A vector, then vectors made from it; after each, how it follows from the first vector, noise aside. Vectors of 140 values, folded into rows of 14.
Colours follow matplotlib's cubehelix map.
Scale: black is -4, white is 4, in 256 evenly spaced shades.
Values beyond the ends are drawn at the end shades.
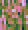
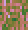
reversed, negated, shrunk.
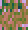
wrapped around, partly zeroed.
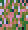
sign-scrambled.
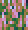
copied.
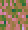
negated, shrunk.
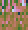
partly zeroed.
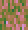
negated, shrunk.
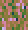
wrapped around, partly zeroed.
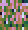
sign-scrambled.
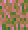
reversed, negated, shrunk.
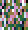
scaled up.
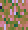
wrapped around, partly zeroed.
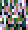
scaled up.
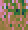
wrapped around, partly zeroed.
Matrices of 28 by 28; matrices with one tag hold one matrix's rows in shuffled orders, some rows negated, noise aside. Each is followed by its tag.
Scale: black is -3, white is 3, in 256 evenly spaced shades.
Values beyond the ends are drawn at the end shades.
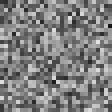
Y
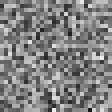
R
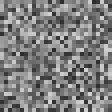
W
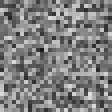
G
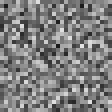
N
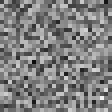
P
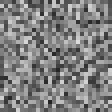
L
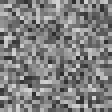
P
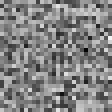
G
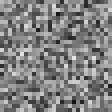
Y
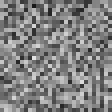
W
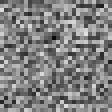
G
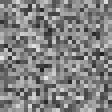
Y
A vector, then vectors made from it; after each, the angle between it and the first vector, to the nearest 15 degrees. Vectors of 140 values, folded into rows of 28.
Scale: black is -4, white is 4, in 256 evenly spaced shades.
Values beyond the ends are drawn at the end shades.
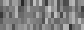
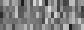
15 degrees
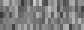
15 degrees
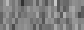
45 degrees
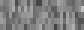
120 degrees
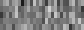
15 degrees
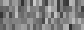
15 degrees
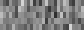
165 degrees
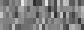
150 degrees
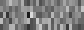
105 degrees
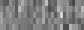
150 degrees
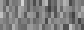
150 degrees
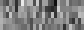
135 degrees
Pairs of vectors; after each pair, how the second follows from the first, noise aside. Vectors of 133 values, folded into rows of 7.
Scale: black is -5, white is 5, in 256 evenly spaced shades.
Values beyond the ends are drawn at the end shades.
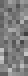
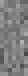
negated, shrunk.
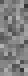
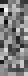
wrapped around, scaled up.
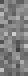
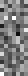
wrapped around, scaled up.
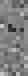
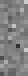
reversed, partly zeroed.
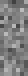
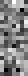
negated, scaled up.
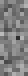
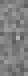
negated, shrunk.
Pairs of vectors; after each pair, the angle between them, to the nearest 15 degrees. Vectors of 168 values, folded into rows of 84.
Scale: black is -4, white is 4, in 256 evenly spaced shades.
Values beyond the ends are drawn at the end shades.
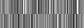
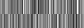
30 degrees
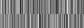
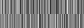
30 degrees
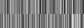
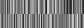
60 degrees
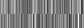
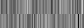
135 degrees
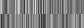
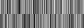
105 degrees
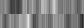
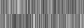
120 degrees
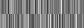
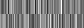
15 degrees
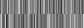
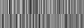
105 degrees
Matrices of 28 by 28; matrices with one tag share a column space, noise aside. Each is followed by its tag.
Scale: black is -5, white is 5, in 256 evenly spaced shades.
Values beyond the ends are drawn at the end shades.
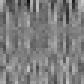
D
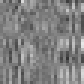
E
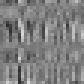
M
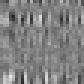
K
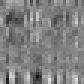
K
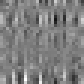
K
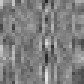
E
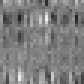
K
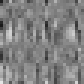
M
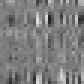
K
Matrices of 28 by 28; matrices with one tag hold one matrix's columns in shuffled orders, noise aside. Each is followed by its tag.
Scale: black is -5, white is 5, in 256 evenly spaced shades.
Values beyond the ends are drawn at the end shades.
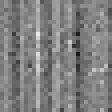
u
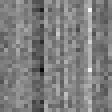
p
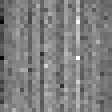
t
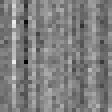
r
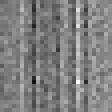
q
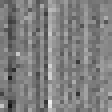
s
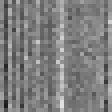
s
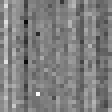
r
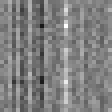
q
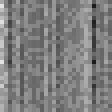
r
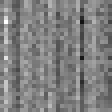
t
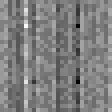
q
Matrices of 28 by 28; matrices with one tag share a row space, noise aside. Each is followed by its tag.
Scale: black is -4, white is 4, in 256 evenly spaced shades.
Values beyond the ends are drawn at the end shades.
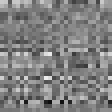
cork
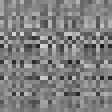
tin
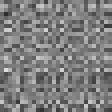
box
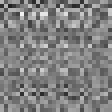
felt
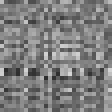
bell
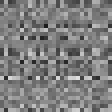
felt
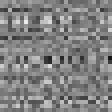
cork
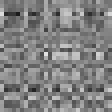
bell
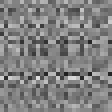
felt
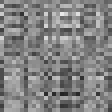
bell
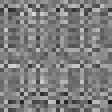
felt
